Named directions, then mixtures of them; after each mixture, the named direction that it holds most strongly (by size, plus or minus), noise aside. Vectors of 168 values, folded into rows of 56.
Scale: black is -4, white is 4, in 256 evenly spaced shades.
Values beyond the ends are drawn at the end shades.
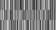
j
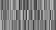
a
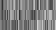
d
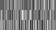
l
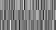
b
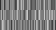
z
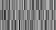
b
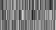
d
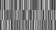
z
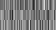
j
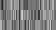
a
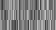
d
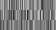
a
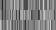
a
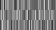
z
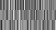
b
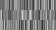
l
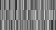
z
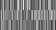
z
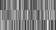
z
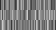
z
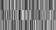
l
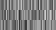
d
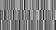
b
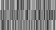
z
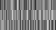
z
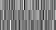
b
